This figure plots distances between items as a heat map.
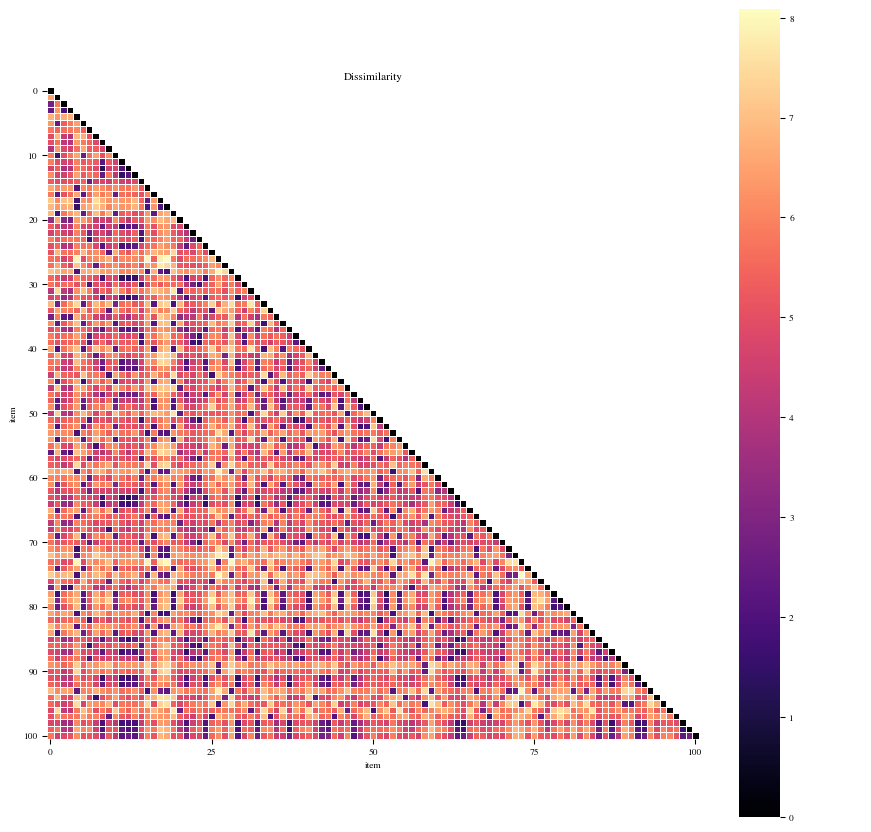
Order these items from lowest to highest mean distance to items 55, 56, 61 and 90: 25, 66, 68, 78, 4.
78, 68, 66, 25, 4
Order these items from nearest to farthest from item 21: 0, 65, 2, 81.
2, 65, 0, 81
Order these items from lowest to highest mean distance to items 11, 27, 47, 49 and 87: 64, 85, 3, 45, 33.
64, 85, 45, 3, 33
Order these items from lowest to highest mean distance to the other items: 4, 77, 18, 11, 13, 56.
11, 13, 77, 56, 4, 18
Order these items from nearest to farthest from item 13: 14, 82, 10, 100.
100, 10, 14, 82
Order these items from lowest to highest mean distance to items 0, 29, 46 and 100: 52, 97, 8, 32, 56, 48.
32, 8, 56, 48, 97, 52
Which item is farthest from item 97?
79
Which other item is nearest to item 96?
50
